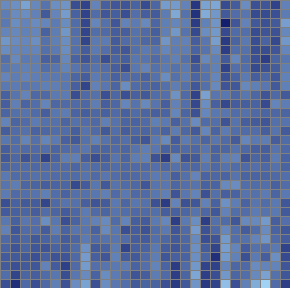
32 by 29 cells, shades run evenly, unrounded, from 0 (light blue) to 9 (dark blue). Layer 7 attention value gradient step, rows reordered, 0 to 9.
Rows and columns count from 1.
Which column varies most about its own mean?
23
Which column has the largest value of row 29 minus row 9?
22
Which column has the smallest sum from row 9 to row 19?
21
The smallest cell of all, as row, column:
32, 27
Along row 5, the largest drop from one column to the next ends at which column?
29
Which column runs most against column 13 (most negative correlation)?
24
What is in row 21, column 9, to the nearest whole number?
6
